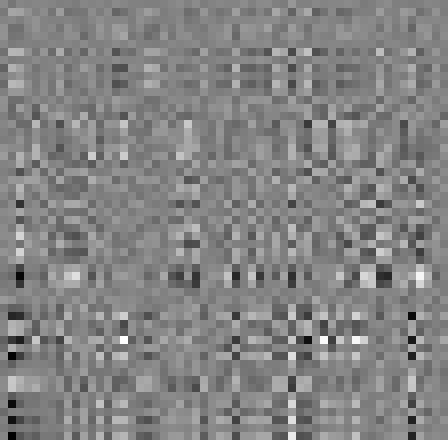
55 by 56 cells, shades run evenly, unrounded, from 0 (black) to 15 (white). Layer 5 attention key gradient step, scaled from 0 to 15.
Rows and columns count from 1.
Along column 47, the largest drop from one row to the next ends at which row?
32
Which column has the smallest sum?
2
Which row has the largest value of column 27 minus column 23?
35
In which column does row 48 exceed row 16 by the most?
39
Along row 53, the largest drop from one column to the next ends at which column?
38
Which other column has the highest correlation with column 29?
54
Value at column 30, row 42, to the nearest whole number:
9
